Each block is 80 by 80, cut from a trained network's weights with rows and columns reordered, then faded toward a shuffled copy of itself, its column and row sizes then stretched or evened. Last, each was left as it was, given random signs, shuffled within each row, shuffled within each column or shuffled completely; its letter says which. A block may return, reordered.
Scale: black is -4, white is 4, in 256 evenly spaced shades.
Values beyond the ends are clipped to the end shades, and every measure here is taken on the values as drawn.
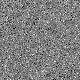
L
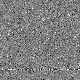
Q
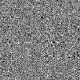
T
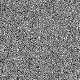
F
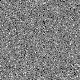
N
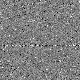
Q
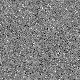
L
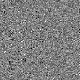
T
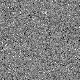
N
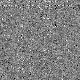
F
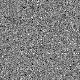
F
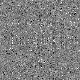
T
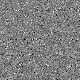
Q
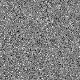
N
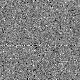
Q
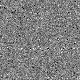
Q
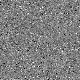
Q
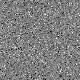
Q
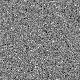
L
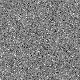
L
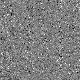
N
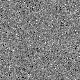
L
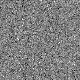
N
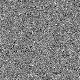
Q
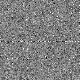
F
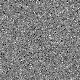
L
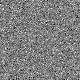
L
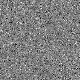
Q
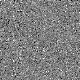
F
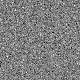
L
